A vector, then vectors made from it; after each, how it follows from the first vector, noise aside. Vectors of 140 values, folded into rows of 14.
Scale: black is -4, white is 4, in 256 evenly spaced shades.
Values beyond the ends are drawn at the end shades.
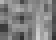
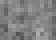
shrunk.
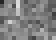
reversed, partly zeroed.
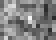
wrapped around, negated.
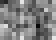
negated.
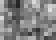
reversed, negated.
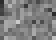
reversed, partly zeroed.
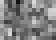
reversed, negated.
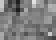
reversed, negated, partly zeroed.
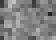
reversed, partly zeroed.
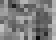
negated.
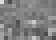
reversed, negated, partly zeroed.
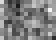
reversed, negated.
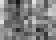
reversed, negated.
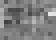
reversed, negated, partly zeroed.
